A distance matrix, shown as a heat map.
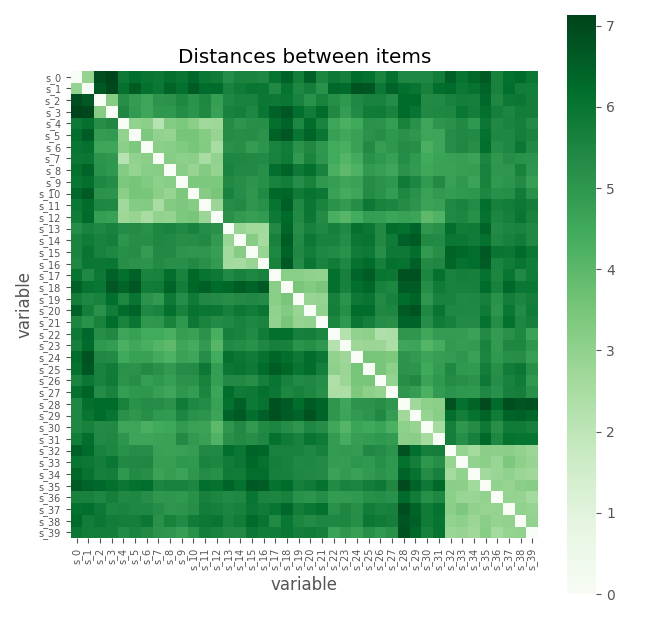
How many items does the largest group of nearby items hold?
9
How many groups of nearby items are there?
8
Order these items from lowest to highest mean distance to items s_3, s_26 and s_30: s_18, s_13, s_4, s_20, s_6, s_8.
s_6, s_8, s_4, s_13, s_20, s_18
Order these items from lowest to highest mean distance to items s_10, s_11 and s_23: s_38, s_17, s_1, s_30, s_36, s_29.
s_30, s_29, s_36, s_38, s_17, s_1
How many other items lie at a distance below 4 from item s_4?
8
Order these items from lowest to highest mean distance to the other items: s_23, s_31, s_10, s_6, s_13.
s_23, s_6, s_10, s_31, s_13
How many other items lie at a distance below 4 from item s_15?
3
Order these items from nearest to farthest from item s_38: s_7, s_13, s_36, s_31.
s_36, s_7, s_13, s_31
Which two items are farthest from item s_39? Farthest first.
s_28, s_29
